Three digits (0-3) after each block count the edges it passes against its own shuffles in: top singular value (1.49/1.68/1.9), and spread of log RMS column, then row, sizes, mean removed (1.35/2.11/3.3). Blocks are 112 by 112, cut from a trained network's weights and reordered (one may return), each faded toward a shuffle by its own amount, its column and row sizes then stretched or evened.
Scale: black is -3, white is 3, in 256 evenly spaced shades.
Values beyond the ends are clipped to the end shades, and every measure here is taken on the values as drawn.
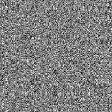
2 2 0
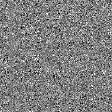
0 2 1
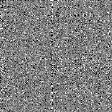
0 2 2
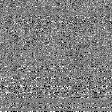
0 1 3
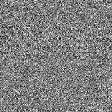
1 0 2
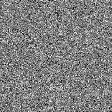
1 0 1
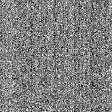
1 0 2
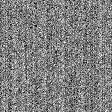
2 0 0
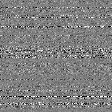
2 0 3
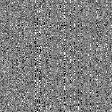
0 3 1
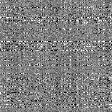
2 1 3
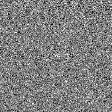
0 0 2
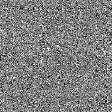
1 2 1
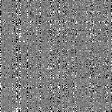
0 3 2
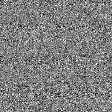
0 0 2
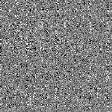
1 2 2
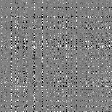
1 3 3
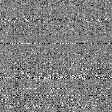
0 0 3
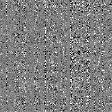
0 3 2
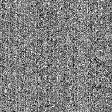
1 1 0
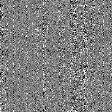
1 3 1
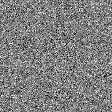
0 0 1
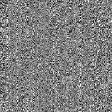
2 3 0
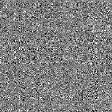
1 2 2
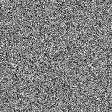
0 0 0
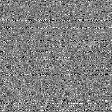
1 1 3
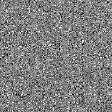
0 2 2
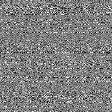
2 0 3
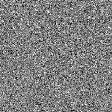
1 1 1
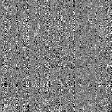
3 3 2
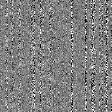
1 3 0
